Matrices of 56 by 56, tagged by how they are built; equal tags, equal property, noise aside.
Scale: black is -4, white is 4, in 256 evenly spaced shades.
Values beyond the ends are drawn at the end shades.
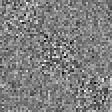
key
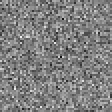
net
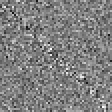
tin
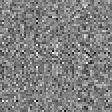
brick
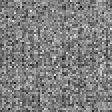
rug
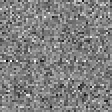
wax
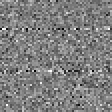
wax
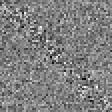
tin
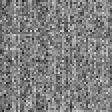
rug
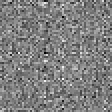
brick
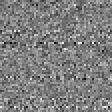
wax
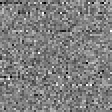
wax
